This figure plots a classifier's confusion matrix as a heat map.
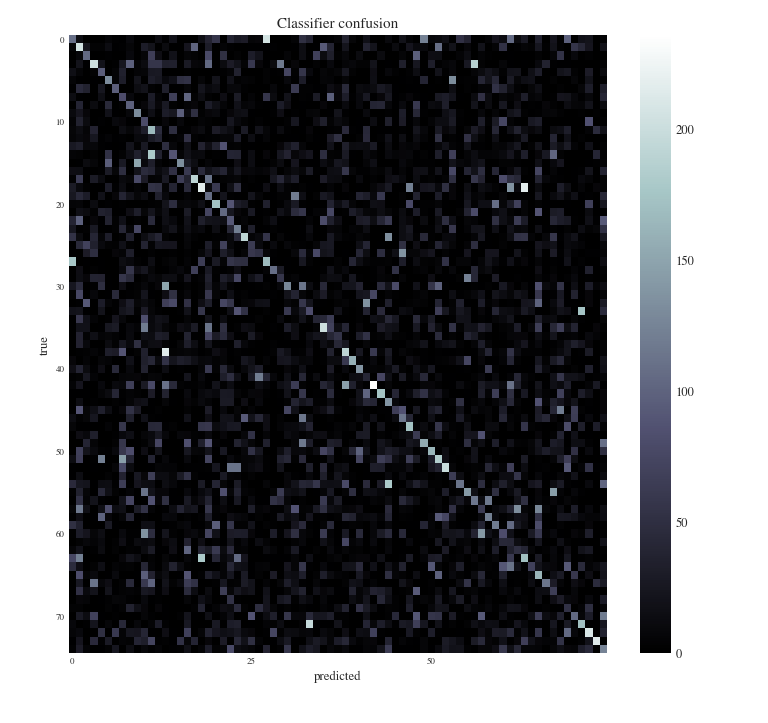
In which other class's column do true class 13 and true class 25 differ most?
2
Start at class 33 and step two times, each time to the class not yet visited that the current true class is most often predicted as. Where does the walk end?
48
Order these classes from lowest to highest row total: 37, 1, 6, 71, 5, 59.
37, 6, 5, 59, 71, 1
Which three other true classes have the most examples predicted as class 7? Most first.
51, 38, 52
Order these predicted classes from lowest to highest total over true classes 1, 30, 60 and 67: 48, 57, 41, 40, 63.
63, 41, 40, 48, 57
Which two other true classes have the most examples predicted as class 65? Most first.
57, 32
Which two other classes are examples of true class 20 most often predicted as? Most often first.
59, 22
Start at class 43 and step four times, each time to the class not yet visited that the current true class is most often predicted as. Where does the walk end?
32
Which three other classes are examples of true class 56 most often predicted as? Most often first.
58, 11, 8
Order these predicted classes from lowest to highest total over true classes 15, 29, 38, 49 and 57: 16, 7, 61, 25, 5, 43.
43, 25, 61, 16, 5, 7
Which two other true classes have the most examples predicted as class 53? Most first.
5, 16
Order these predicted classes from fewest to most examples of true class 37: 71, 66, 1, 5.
66, 5, 71, 1
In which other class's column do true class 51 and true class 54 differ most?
44
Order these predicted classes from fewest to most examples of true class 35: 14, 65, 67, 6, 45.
14, 45, 6, 67, 65
